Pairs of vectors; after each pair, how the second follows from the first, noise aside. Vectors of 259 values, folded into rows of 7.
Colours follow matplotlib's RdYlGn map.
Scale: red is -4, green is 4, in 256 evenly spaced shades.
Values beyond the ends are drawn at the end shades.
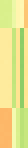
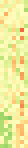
negated, partly zeroed.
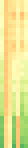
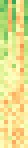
reversed.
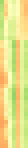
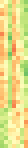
reversed, negated.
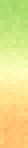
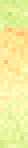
wrapped around, negated, shrunk.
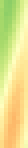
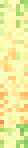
wrapped around, partly zeroed.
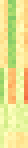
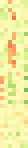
negated, partly zeroed.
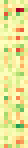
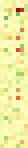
partly zeroed.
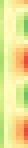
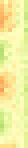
reversed, shrunk.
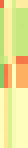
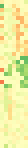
negated, partly zeroed.
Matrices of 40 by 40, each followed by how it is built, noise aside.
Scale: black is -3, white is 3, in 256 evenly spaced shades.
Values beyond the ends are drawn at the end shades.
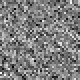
Toeplitz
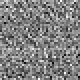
repeating columns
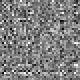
low rank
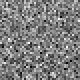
repeating columns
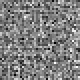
blocks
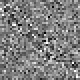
banded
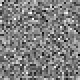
repeating columns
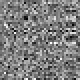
low rank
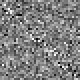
banded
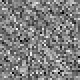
Toeplitz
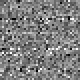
uneven rows
